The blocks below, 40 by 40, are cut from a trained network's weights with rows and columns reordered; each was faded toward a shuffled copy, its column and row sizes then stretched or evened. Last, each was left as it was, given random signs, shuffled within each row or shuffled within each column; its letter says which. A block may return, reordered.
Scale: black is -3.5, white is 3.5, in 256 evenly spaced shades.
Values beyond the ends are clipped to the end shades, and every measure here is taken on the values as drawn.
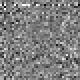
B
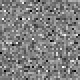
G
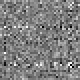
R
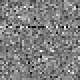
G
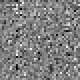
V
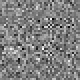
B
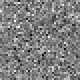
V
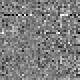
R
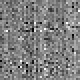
B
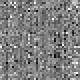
B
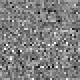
G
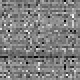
B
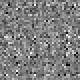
R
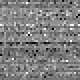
G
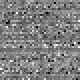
G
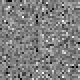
V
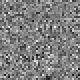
R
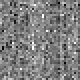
B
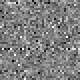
G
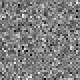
R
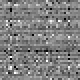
B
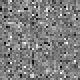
R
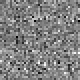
R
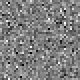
V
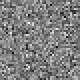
V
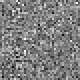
V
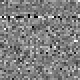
G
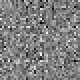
R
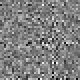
B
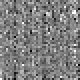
B
